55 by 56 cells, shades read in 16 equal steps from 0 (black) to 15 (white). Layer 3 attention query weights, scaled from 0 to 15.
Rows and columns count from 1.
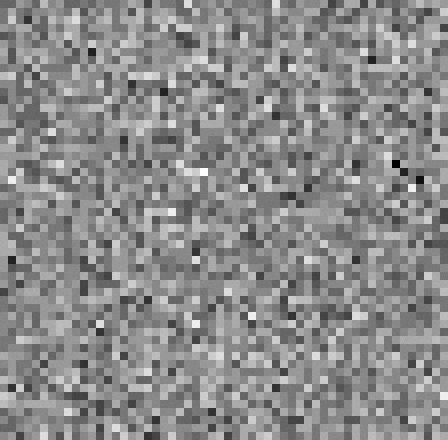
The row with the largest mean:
45
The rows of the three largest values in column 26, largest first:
22, 8, 50
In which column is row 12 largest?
9
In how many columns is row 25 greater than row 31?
25
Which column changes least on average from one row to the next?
42
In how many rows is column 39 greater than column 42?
24
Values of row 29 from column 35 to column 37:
6 10 8
